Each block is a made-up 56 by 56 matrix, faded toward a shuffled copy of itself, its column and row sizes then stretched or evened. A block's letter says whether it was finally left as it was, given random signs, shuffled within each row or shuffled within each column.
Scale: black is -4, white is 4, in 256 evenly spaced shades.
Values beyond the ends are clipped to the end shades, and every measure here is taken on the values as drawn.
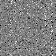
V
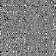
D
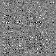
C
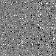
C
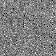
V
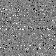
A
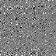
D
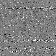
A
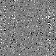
C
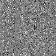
V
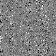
V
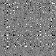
D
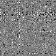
C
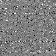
A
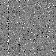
V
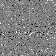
A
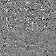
C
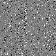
V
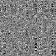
D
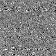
A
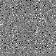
C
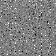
V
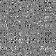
D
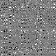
D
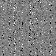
V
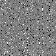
V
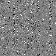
V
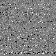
A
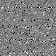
A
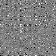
D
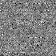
A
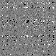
C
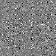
C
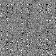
C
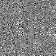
C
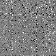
C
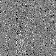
V
